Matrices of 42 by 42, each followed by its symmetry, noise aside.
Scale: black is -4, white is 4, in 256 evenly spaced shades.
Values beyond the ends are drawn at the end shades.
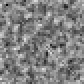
symmetric.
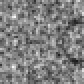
mirrored top to bottom.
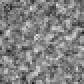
symmetric.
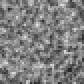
symmetric.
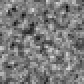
symmetric.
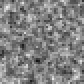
symmetric across the other diagonal.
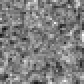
antisymmetric.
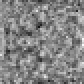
mirrored top to bottom.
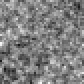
symmetric across the other diagonal.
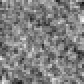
antisymmetric.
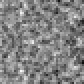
mirrored top to bottom.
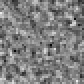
antisymmetric.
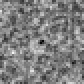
symmetric across the other diagonal.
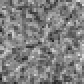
antisymmetric.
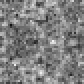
mirrored top to bottom.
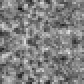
mirrored top to bottom.
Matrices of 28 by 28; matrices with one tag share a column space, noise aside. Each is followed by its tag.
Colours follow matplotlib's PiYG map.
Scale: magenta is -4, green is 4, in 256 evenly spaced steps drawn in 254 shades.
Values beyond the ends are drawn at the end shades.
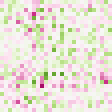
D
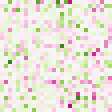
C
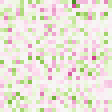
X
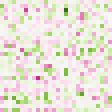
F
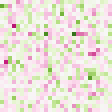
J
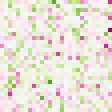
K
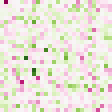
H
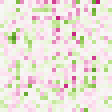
K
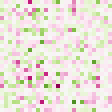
D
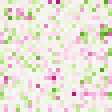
K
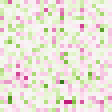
D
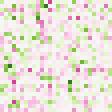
H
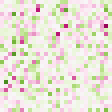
J
